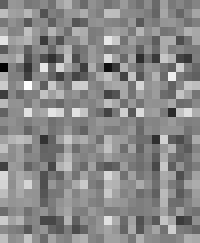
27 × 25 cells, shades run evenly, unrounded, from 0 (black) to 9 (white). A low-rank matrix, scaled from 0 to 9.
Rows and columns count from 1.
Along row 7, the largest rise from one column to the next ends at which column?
21
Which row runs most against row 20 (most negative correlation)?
11
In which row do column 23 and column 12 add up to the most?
8
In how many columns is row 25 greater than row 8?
14
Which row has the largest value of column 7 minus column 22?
13
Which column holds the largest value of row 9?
22
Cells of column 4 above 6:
8
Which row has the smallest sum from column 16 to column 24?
7
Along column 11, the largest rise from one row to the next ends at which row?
10
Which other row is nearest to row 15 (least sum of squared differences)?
3
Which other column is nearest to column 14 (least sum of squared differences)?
1
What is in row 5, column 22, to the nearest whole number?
6
